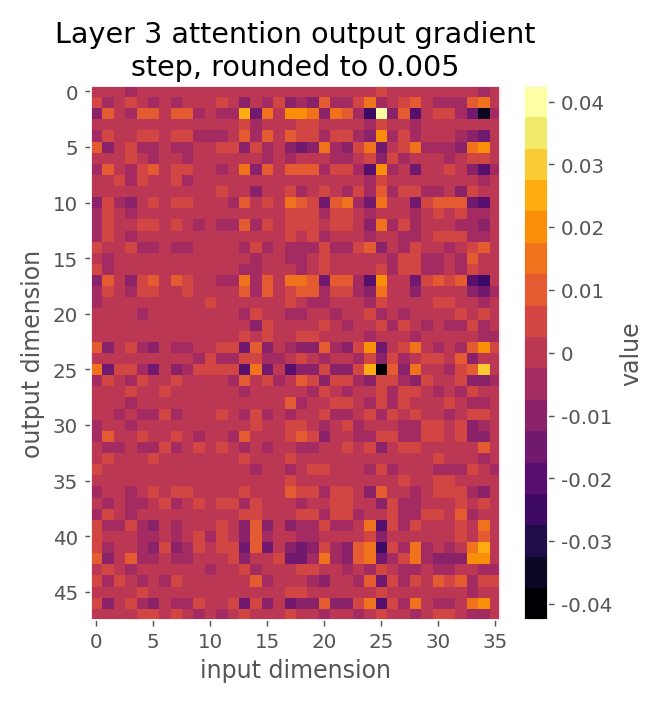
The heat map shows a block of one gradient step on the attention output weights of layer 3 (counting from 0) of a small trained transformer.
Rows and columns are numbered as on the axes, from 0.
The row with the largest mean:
2
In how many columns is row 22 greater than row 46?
16
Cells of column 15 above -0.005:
34
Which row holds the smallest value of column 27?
25
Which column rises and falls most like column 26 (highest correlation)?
14
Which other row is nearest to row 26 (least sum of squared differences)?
31
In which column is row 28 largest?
17
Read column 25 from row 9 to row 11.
0.01 0.015 0
